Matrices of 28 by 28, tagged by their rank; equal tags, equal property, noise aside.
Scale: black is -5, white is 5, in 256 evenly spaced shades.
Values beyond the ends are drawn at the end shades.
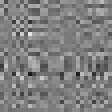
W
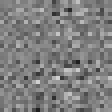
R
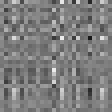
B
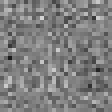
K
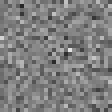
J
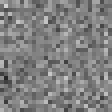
J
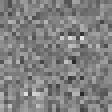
K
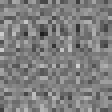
R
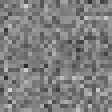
K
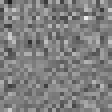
R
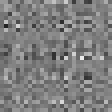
R
